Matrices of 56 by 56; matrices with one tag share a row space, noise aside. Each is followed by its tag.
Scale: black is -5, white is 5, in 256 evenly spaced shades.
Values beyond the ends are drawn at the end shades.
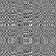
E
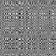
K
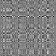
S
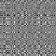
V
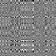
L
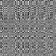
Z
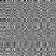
V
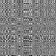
E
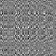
Z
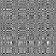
S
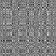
S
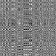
E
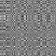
V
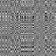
L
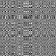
E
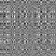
V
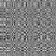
V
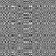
E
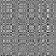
S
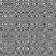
Z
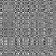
Z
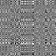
L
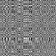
E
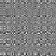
V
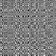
Z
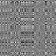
L
